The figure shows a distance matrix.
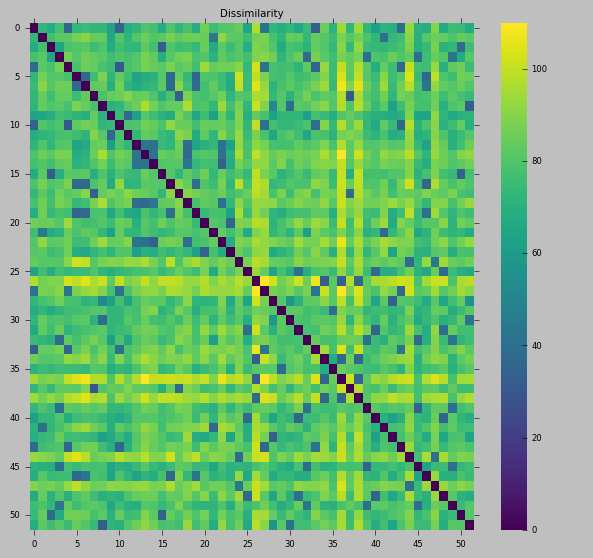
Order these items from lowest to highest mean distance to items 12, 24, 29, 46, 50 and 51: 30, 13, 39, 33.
30, 39, 13, 33
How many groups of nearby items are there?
15
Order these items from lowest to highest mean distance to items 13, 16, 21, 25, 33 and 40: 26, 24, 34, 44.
34, 24, 44, 26
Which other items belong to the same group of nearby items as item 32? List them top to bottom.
3, 39, 45, 49
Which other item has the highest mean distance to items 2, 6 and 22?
36
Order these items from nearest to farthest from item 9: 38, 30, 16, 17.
16, 30, 38, 17
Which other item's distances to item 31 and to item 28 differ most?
42
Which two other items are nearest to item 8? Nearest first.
51, 30
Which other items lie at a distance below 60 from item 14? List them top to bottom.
12, 13, 18, 22
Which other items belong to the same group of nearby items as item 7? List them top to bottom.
17, 37
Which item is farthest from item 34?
27
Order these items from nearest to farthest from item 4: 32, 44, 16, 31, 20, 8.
31, 8, 32, 16, 20, 44
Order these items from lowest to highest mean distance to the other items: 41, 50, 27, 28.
28, 50, 41, 27
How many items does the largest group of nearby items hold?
6
